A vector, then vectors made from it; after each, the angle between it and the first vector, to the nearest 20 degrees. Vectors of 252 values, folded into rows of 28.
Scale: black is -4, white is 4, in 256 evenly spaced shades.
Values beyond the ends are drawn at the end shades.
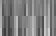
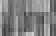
40 degrees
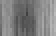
120 degrees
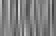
100 degrees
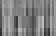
160 degrees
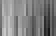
140 degrees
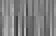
140 degrees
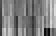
140 degrees
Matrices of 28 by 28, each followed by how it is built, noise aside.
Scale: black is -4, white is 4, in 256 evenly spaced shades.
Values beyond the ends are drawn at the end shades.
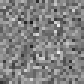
noise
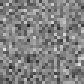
noise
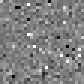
sparse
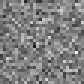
noise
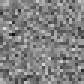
noise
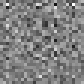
low rank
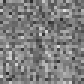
blocks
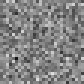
noise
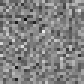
noise
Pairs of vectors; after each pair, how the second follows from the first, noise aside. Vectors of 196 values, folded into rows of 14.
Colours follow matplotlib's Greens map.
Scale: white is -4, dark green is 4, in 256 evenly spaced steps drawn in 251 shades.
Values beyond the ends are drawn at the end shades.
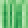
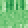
reversed, partly zeroed.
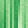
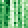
reversed, negated, scaled up.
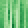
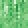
reversed, negated, partly zeroed.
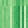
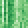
reversed.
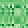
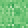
negated, shrunk.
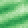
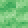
wrapped around, negated, shrunk.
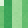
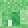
wrapped around, partly zeroed.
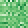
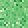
wrapped around, partly zeroed.
